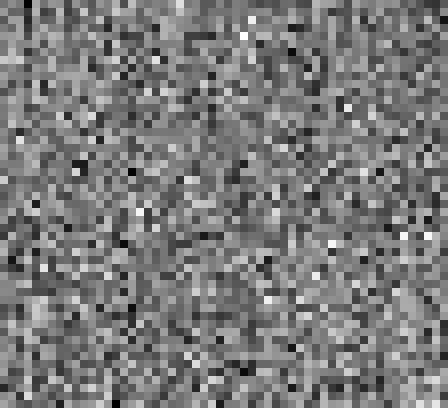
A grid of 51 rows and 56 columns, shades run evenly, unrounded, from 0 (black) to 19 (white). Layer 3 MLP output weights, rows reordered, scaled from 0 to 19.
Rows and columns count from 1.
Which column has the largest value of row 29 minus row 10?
20
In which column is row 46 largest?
25
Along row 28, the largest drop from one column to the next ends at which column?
54
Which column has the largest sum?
51
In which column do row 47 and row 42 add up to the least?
31
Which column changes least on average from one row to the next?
52
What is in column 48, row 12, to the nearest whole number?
6
